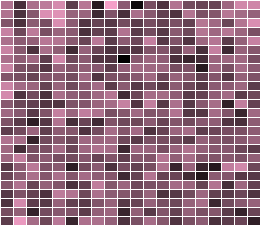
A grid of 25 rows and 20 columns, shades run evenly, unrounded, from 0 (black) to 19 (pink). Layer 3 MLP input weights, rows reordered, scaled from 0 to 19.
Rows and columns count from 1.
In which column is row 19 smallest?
17
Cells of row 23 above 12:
2
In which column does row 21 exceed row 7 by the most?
10
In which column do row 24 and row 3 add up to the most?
5
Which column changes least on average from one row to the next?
9
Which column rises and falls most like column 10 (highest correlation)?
14
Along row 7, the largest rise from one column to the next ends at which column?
11
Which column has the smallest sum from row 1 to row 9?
8
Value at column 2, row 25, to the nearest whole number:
18
